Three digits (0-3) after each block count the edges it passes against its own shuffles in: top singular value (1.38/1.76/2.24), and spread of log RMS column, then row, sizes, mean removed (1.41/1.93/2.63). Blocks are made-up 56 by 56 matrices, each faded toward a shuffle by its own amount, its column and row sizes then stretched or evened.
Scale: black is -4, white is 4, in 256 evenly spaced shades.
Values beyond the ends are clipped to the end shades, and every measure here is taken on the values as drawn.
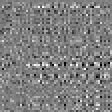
3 1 3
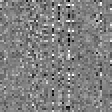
2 3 1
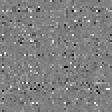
1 1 2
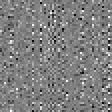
3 3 0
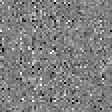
2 2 1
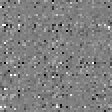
1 2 2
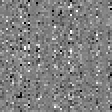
0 3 0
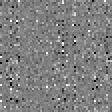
0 2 1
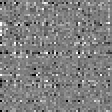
2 2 3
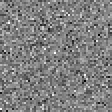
0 0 0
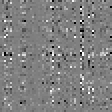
2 3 2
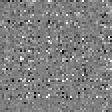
0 2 3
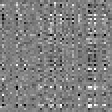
3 3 2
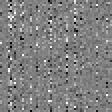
1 3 0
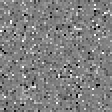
0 1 0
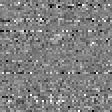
1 0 3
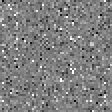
0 1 0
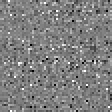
0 1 2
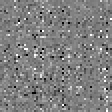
0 2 2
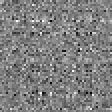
2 1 2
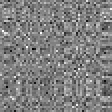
3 1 1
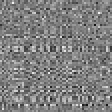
3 0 3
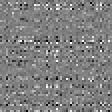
3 2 3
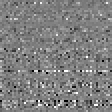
2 0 3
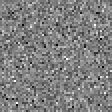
0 0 0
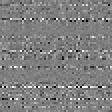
3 0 3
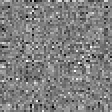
2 1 2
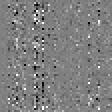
1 3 1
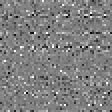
2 0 2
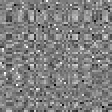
3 0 1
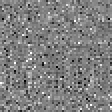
2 1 0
